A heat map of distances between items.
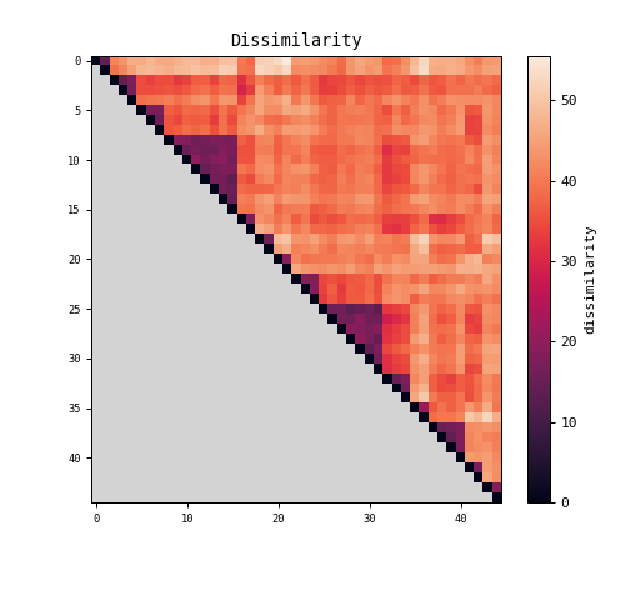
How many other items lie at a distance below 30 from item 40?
3
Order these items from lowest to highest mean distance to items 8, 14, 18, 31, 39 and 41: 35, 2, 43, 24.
2, 24, 35, 43
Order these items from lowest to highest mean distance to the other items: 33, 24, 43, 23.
33, 24, 23, 43
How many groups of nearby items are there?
14
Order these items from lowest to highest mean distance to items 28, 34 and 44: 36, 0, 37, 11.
11, 37, 0, 36
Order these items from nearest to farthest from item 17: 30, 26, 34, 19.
34, 26, 30, 19
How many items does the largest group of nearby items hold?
8
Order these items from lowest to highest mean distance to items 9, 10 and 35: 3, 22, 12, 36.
12, 36, 3, 22
